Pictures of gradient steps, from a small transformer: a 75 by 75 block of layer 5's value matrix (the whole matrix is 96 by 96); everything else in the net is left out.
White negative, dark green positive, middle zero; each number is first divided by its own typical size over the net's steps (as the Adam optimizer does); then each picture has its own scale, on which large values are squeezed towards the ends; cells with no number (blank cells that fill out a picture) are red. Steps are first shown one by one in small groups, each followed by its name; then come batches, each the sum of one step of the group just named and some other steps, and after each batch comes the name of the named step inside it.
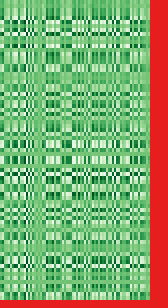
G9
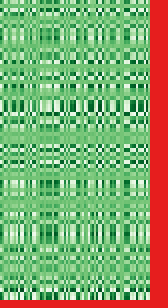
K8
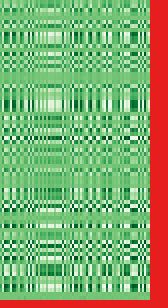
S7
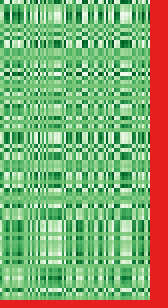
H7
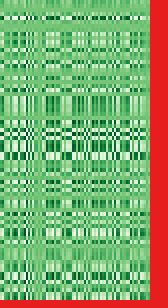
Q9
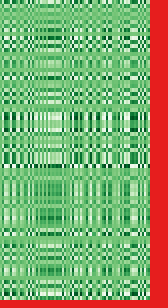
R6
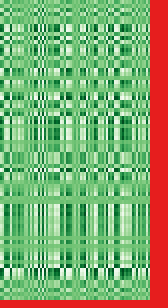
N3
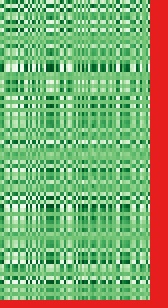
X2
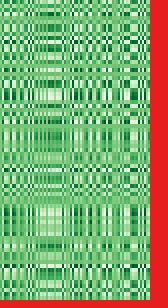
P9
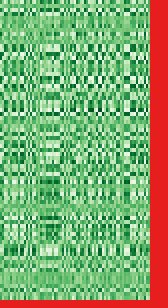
K8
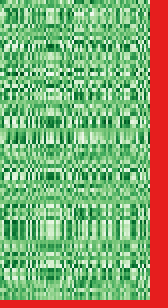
P9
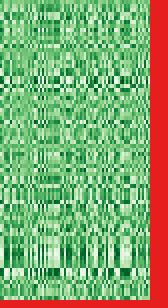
N3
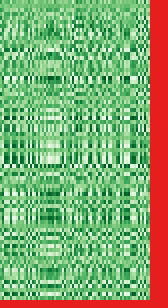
R6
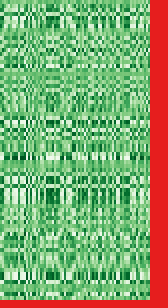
Q9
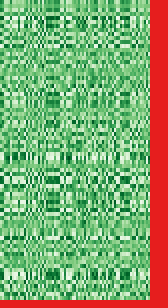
Q9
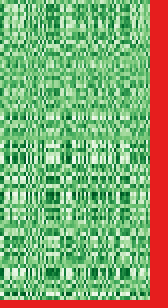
G9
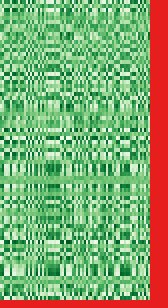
R6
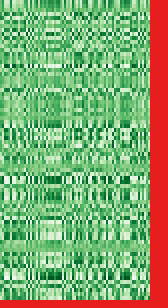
G9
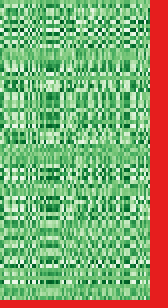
X2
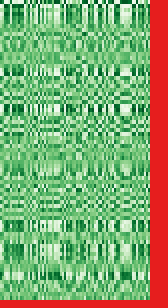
H7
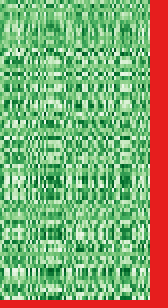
S7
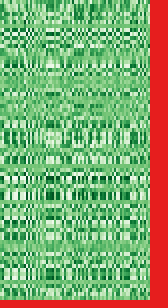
G9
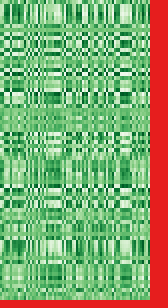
H7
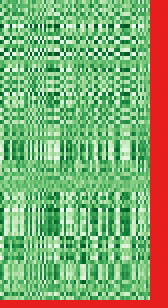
X2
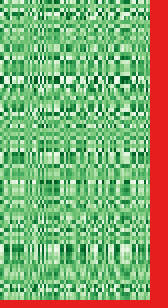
K8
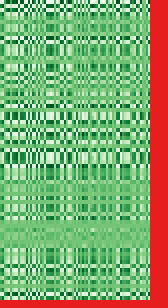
X2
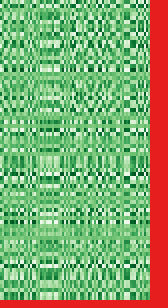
P9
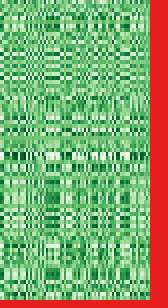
Q9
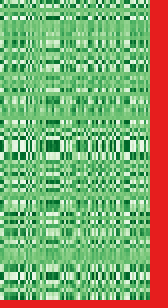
Q9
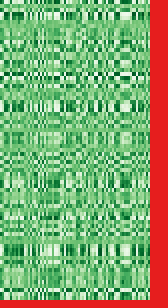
H7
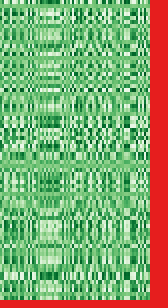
S7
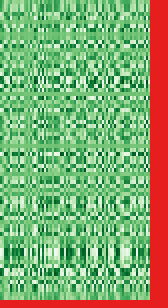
N3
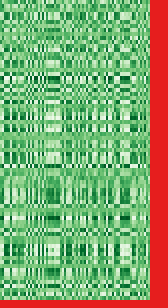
R6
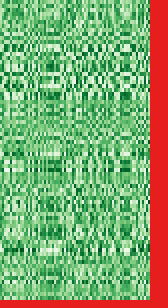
X2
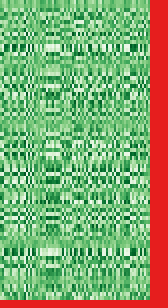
G9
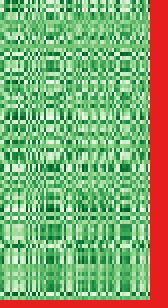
X2
